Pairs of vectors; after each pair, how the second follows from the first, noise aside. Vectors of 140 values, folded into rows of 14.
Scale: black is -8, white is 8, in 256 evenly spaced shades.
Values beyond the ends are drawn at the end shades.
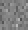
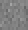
reversed, shrunk.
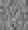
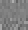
reversed, negated, partly zeroed.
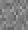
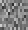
wrapped around, negated, scaled up.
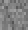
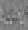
reversed, negated, partly zeroed.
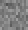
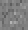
wrapped around, negated, partly zeroed.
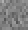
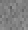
reversed, shrunk.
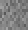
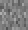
sign-scrambled.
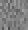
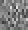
wrapped around, negated, scaled up.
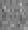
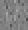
wrapped around, negated, partly zeroed.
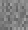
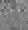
reversed, negated, partly zeroed.
